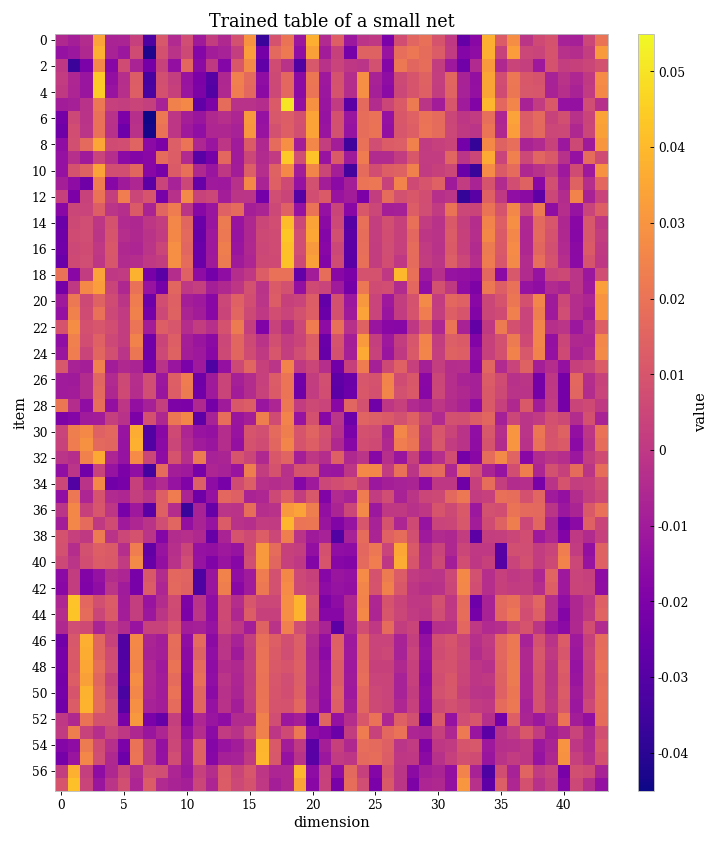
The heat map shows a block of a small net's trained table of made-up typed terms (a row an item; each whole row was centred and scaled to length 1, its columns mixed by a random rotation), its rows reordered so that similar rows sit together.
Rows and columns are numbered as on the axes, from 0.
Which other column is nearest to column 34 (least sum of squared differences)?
28
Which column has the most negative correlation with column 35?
27
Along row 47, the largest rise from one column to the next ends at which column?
6
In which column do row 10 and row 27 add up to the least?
23
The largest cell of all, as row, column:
5, 18
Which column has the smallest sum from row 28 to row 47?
12
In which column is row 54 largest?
16
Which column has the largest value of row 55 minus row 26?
40
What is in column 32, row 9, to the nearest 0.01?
0
